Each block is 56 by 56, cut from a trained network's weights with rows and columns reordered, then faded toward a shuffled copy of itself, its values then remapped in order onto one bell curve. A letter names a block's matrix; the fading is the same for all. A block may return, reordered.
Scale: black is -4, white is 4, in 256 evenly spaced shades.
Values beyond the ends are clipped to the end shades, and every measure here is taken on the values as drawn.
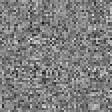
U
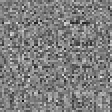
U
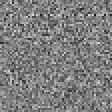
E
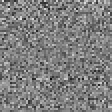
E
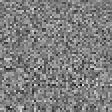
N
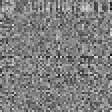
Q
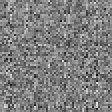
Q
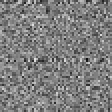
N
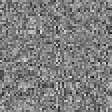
U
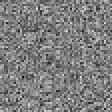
U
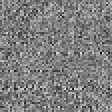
E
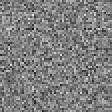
U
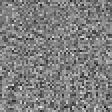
U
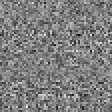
E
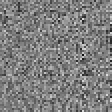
Q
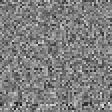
E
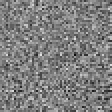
U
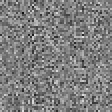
Q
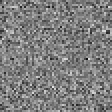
E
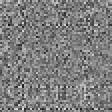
Q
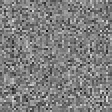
Q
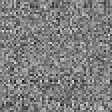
U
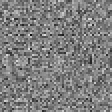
N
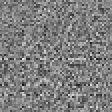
Q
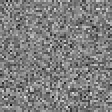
N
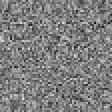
N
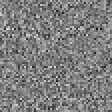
E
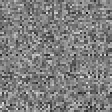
E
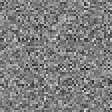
U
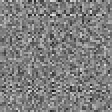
Q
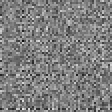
Q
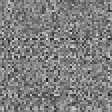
Q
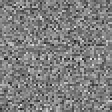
E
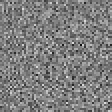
N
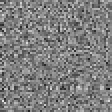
U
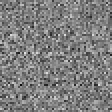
E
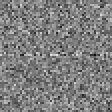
E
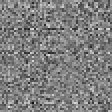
Q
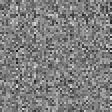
Q
